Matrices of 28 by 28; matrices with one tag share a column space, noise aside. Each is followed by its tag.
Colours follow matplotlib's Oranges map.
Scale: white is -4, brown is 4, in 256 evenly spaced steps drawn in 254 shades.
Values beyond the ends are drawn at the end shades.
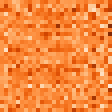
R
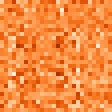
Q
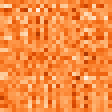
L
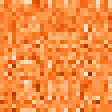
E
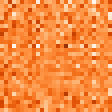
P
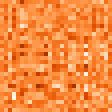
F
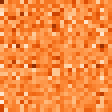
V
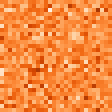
R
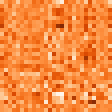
F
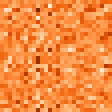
R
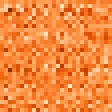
R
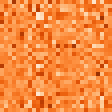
P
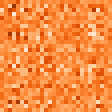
R
